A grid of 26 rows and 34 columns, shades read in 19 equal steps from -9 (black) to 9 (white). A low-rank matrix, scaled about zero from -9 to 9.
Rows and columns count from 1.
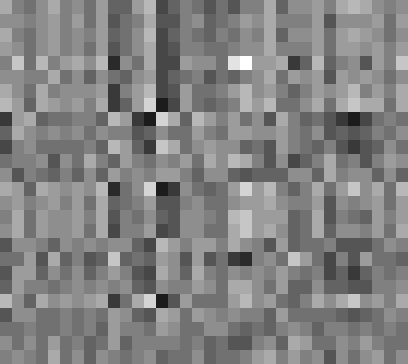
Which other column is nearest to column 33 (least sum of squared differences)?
19
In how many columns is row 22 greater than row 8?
9
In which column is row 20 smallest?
30
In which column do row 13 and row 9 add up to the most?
14
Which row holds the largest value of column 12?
22
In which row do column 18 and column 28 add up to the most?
12
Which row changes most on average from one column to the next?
5
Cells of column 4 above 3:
1
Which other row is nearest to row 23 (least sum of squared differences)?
18
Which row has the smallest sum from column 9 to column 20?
6
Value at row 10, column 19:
-1
